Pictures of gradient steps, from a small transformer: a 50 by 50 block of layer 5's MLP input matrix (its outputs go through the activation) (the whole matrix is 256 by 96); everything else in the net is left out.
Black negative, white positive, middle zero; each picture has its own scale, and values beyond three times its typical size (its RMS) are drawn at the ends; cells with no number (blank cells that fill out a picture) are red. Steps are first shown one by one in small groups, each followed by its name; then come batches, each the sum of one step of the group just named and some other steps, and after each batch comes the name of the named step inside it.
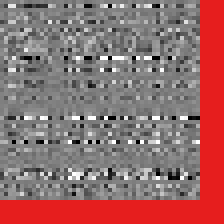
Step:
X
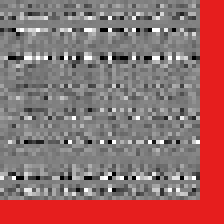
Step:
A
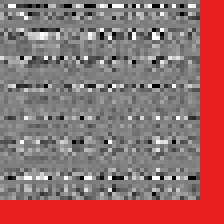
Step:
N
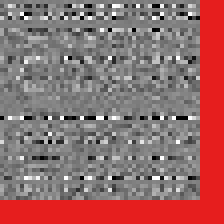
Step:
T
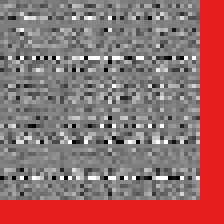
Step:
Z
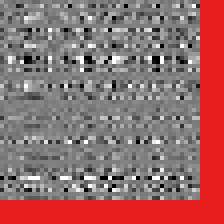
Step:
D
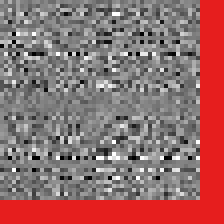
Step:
A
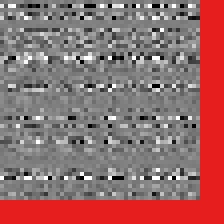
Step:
N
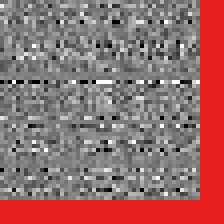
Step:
Z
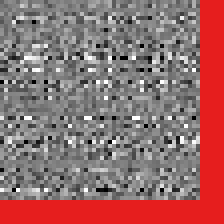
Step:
A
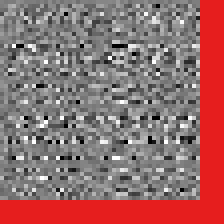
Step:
T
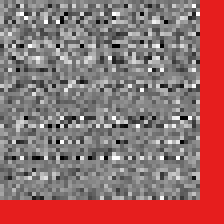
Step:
T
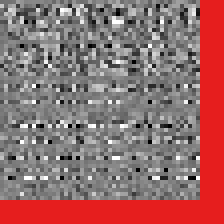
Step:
N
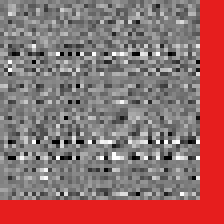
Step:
N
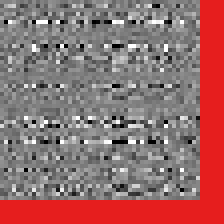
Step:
X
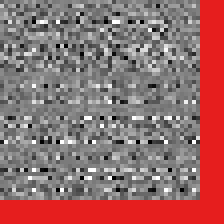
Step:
N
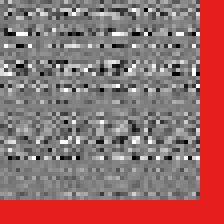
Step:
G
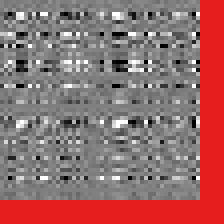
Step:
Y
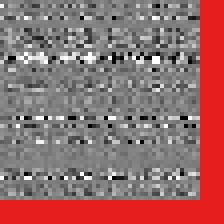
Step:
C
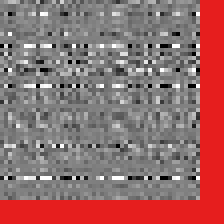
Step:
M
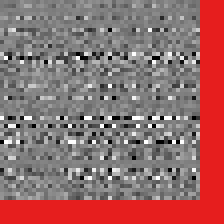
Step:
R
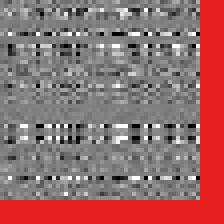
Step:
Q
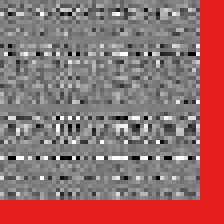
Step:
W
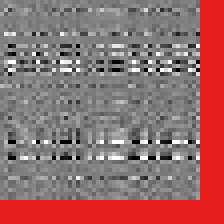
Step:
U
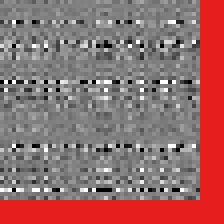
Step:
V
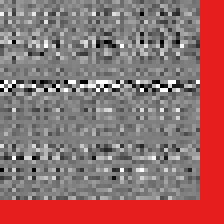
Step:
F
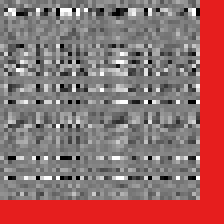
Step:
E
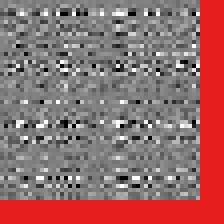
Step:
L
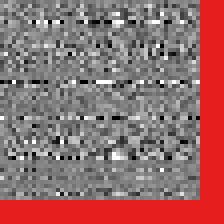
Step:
W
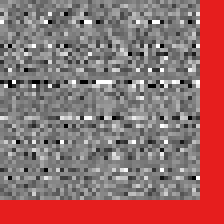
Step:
M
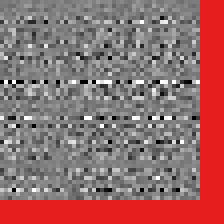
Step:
R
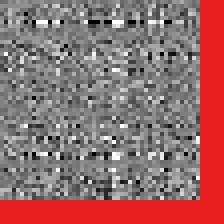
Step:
E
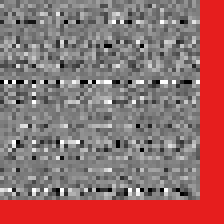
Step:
V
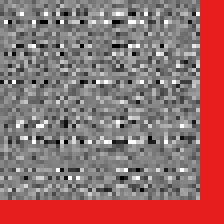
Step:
L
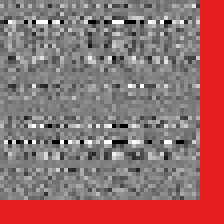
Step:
C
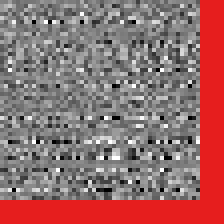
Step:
U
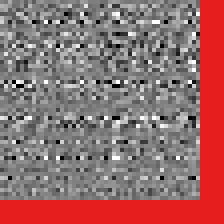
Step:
Y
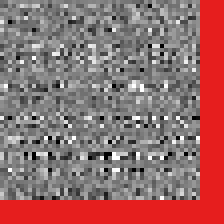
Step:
R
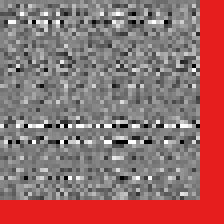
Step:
L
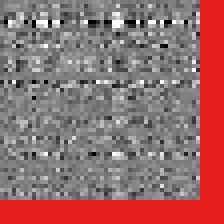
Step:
Y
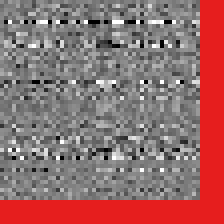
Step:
G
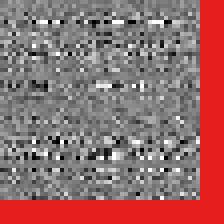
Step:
V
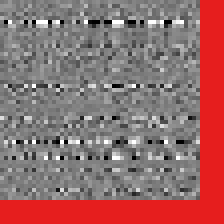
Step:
R
